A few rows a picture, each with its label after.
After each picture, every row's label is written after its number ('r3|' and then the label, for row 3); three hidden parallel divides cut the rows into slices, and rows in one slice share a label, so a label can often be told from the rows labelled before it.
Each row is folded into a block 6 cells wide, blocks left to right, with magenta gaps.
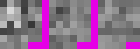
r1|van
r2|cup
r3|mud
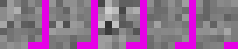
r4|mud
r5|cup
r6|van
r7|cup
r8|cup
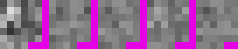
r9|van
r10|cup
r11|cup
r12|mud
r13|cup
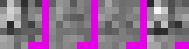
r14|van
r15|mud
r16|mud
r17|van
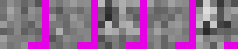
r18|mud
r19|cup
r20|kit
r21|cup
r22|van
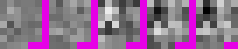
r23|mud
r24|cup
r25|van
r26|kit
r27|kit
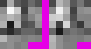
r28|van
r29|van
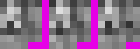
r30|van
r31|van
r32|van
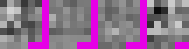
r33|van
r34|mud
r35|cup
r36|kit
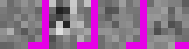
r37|cup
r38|kit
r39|cup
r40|mud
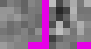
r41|mud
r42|kit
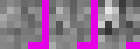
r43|mud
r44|mud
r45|van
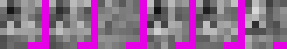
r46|kit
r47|kit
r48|mud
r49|kit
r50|kit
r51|van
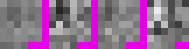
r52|cup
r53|kit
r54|cup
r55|van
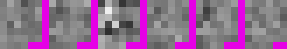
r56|mud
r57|cup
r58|van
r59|cup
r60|cup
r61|cup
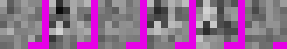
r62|cup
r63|kit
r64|cup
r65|kit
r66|van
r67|cup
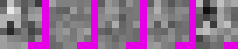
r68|van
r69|cup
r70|mud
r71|mud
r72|kit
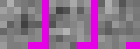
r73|mud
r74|cup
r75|mud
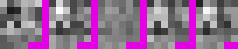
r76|kit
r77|van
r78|mud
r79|van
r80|van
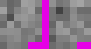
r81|cup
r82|cup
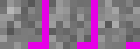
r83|mud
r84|mud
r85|mud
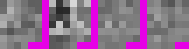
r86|mud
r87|kit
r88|cup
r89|mud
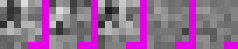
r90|kit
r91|van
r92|kit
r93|mud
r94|mud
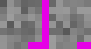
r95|mud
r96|mud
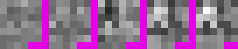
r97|cup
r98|mud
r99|kit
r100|van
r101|van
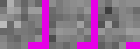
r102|mud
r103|cup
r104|cup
